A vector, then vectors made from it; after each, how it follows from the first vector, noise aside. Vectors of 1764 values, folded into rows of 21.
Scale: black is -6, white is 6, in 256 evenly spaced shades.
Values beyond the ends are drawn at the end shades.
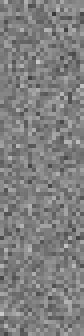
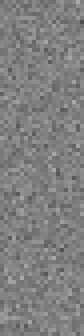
reversed, negated, shrunk.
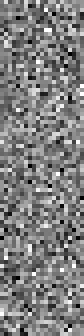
scaled up.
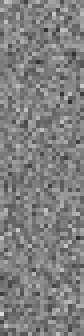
sign-scrambled.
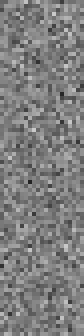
sign-scrambled.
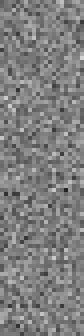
reversed, negated.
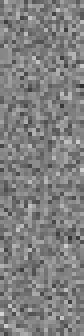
sign-scrambled.
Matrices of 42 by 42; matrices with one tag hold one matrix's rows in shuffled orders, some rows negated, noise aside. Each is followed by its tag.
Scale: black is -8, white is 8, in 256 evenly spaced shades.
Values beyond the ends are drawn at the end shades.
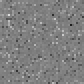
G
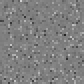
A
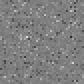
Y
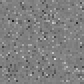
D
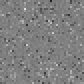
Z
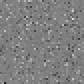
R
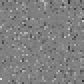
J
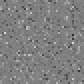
R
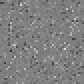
A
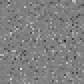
A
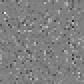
R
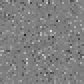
Z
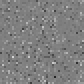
D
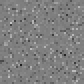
A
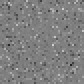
G
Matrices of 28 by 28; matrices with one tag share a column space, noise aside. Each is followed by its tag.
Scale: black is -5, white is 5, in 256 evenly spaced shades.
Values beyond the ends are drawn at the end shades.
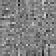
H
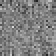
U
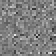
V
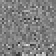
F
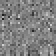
H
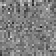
U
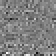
F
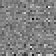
F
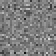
V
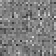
H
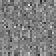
U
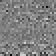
F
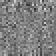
U
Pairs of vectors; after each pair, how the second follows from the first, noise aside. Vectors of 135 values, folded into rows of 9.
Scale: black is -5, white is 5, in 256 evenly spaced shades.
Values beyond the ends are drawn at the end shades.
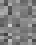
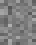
shrunk.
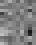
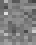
reversed, negated, partly zeroed.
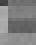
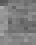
shrunk.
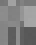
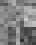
copied.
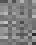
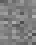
shrunk.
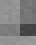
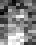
wrapped around, negated, scaled up.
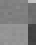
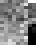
scaled up.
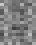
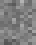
wrapped around, shrunk.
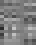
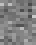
reversed, negated, partly zeroed.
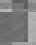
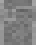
wrapped around, shrunk.
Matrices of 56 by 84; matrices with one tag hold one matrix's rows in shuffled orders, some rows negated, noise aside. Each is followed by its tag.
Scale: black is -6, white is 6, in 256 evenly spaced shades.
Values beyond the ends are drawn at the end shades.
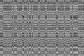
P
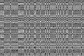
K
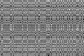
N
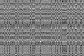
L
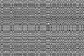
N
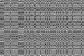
K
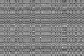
L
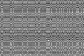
N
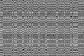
P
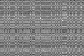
L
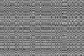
L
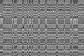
P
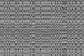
L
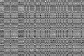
K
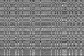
L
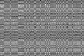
K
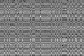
L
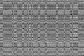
P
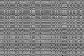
L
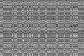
P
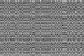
L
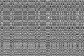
N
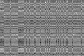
K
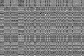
K
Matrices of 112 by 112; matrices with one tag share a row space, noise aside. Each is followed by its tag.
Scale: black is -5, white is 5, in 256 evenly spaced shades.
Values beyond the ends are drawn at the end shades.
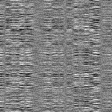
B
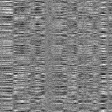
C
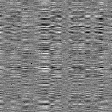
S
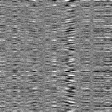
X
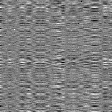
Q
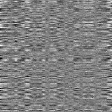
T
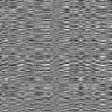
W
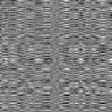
W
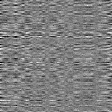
T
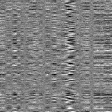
X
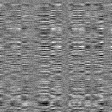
S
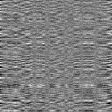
T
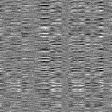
S
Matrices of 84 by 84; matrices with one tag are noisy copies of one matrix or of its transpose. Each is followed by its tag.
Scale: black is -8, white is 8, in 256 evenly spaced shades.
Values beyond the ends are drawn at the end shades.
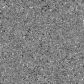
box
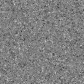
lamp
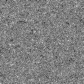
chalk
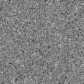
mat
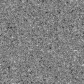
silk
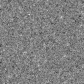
mat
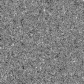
chalk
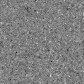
silk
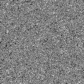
box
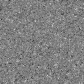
mat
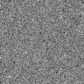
mat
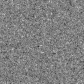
lamp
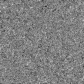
box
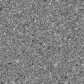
mat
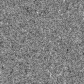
silk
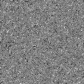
box
